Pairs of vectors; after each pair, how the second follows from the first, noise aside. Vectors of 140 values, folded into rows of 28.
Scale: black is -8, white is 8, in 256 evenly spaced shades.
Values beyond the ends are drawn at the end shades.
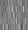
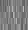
copied.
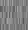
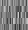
reversed, negated, scaled up.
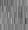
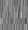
sign-scrambled.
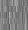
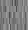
negated.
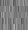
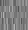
copied.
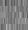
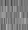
copied.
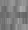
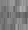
copied.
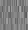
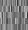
negated, scaled up.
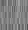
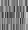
wrapped around, scaled up.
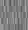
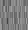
sign-scrambled.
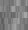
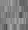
wrapped around, negated.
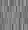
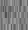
shuffled.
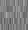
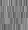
wrapped around, negated.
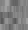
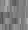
copied.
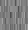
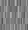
negated.
